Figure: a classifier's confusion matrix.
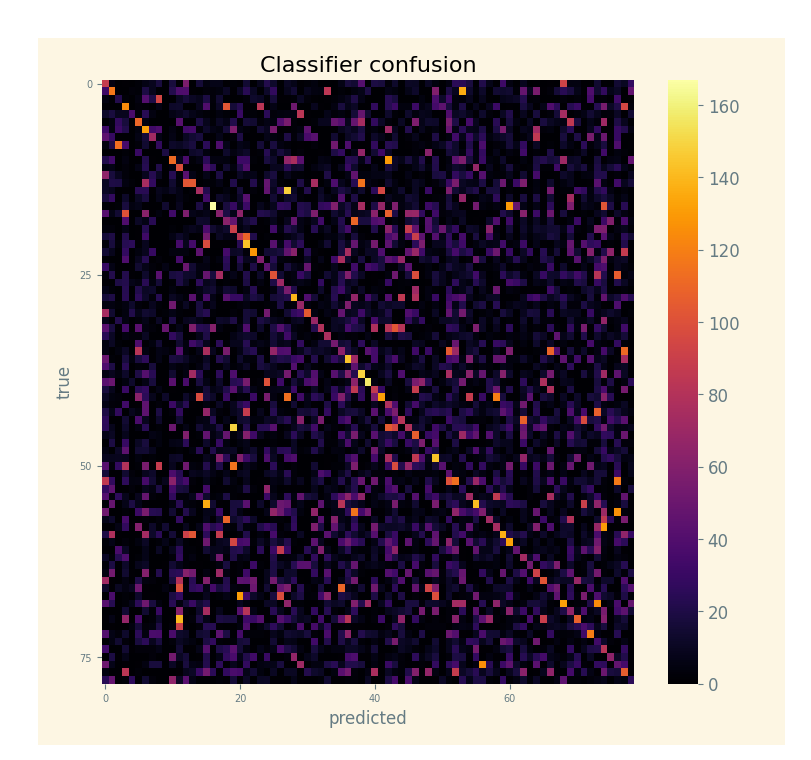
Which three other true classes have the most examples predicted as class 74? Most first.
58, 16, 57
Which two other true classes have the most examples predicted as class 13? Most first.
59, 38
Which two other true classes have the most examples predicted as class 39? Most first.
68, 56
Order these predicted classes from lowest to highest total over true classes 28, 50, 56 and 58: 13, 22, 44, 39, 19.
22, 13, 39, 44, 19
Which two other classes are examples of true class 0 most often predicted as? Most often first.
68, 12
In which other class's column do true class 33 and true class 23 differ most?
35
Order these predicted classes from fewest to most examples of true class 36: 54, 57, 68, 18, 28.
57, 18, 28, 68, 54
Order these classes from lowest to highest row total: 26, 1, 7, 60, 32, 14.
26, 7, 14, 1, 60, 32
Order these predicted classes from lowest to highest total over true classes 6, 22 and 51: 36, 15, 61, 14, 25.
61, 15, 14, 25, 36
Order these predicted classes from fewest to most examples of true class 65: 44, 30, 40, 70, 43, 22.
30, 43, 40, 44, 22, 70
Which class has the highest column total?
74
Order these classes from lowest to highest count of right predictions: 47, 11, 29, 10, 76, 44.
76, 47, 29, 44, 11, 10
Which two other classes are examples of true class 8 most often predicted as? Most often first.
2, 34
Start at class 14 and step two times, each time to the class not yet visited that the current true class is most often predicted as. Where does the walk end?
46
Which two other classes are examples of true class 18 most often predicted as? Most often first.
37, 75
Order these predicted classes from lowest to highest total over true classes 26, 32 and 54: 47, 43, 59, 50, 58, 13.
47, 50, 59, 13, 58, 43
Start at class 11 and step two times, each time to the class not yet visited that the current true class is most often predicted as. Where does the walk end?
15
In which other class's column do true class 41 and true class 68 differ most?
73
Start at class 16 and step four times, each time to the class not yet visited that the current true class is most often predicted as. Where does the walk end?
42
